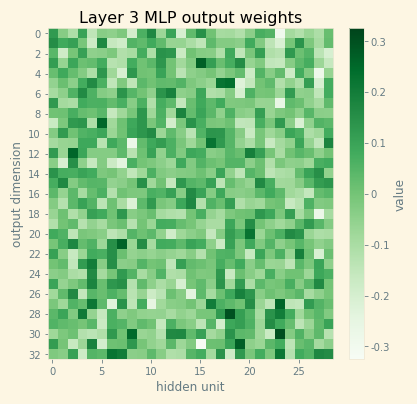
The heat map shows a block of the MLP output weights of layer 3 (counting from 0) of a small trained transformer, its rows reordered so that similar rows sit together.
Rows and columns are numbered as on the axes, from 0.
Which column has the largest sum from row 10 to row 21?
18
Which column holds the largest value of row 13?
2
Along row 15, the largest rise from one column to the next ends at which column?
13
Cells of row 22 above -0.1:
25
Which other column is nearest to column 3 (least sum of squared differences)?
9
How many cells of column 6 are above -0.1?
25
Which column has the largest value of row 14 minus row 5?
27
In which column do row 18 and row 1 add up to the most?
5
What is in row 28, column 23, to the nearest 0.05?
0.2
